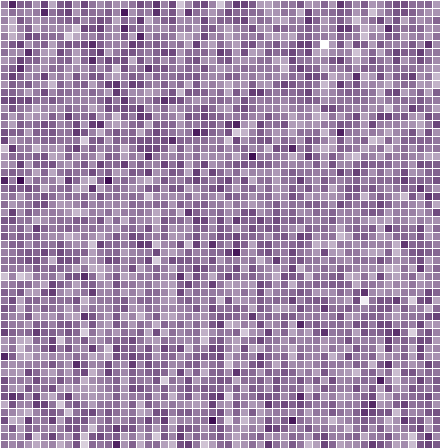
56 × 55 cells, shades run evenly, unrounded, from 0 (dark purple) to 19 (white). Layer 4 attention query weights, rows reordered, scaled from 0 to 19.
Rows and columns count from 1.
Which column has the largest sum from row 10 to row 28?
41
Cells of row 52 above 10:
10
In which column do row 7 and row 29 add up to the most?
48
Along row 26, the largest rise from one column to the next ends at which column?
55
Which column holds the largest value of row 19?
1
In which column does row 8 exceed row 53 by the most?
27
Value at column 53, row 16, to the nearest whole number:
12
